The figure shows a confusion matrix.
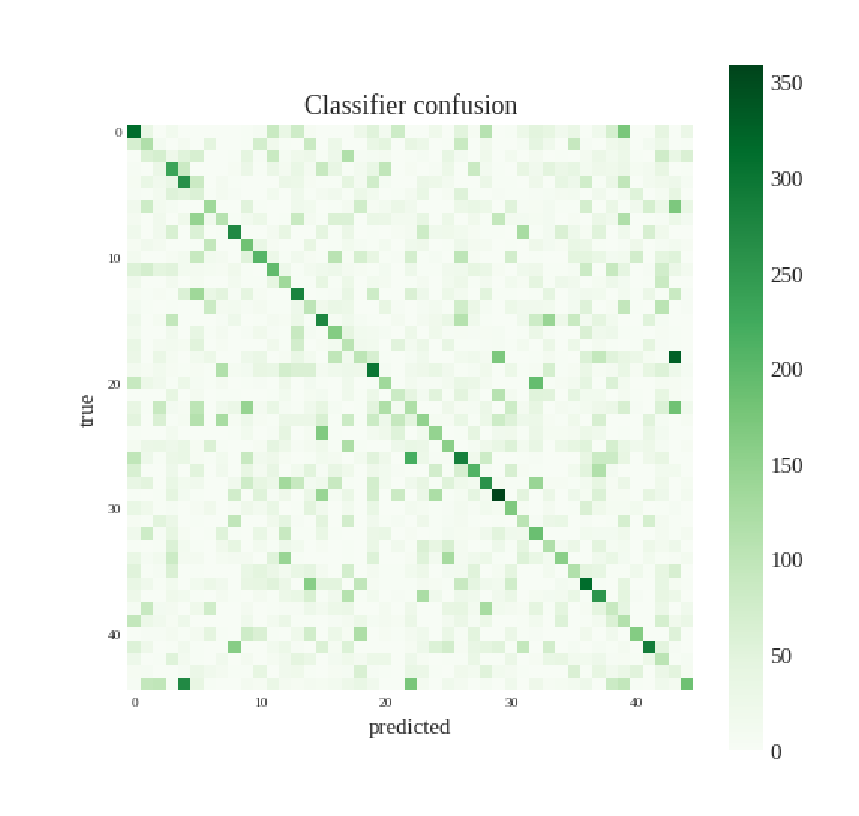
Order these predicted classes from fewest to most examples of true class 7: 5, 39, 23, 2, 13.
2, 23, 13, 39, 5
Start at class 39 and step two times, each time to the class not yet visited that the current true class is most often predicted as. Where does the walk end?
28
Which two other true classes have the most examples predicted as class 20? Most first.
22, 3
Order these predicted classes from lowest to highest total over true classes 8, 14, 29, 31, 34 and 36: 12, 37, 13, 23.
13, 37, 23, 12
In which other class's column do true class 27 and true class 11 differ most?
37
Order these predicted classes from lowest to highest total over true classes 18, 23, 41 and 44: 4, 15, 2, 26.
26, 15, 2, 4
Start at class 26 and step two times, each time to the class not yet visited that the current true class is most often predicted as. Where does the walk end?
43
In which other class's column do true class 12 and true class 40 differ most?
18
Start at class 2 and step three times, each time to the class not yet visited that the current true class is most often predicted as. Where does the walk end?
5
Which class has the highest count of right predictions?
29
